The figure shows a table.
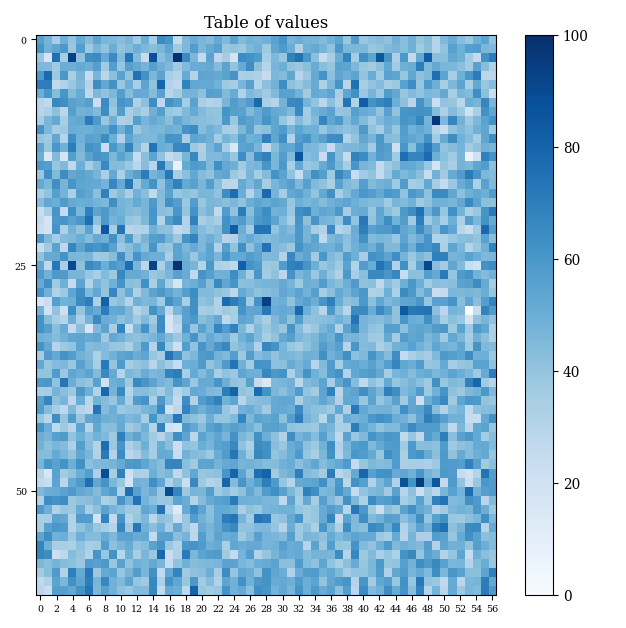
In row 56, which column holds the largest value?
0
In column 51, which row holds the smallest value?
43
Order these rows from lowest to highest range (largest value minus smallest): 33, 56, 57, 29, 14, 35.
33, 56, 35, 57, 14, 29
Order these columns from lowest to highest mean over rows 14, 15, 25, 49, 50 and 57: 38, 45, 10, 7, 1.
10, 38, 1, 7, 45
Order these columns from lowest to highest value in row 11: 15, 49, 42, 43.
49, 43, 15, 42
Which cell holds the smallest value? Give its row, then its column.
30, 53
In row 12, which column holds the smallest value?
24
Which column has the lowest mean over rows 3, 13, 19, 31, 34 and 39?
53
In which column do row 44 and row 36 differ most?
17
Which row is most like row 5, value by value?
57
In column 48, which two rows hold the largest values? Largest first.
25, 2
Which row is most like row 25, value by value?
2
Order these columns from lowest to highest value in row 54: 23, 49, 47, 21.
21, 47, 23, 49
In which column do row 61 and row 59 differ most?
19
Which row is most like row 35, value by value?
47
